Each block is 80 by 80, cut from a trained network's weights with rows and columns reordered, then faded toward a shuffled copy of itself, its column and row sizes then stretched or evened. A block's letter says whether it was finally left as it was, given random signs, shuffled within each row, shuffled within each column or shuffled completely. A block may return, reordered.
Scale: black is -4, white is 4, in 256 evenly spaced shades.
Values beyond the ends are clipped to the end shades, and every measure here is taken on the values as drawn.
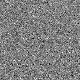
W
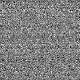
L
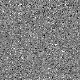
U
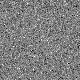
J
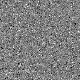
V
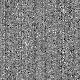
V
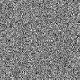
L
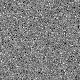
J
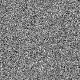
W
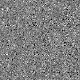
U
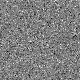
J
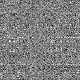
L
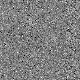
V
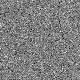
J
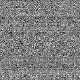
L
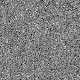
J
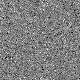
J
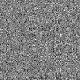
L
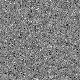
V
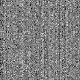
L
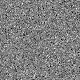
J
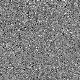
W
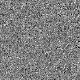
U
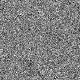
U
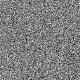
V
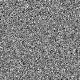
W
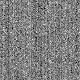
V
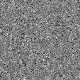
J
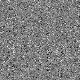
U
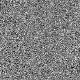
U
